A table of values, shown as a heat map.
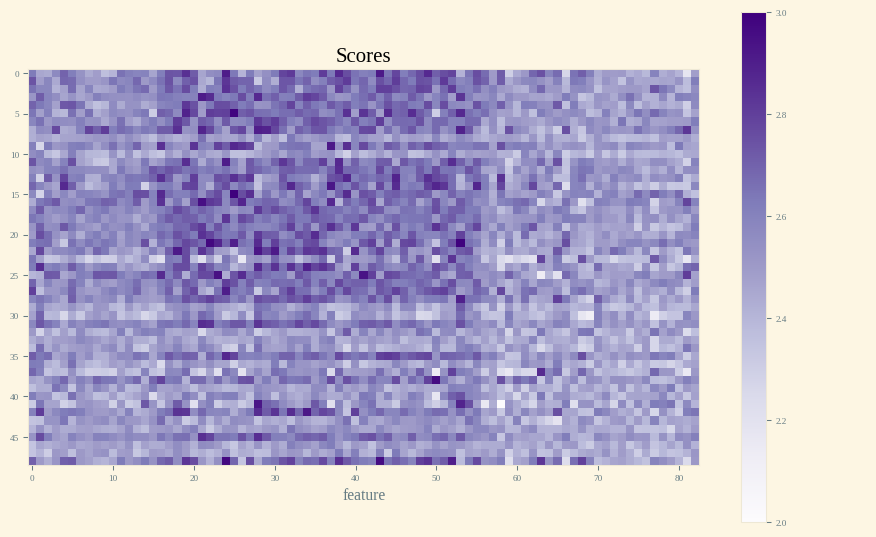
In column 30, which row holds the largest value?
22
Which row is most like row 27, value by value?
1
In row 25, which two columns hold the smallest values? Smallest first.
63, 65
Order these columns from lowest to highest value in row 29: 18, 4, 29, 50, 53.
50, 4, 18, 29, 53
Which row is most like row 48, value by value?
0
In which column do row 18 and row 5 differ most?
25
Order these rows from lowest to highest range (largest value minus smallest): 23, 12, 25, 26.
26, 12, 23, 25
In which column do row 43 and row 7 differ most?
28
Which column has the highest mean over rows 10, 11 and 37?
52
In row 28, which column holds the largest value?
53
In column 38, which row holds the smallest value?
30
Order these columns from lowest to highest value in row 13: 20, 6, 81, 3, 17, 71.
81, 71, 3, 6, 17, 20
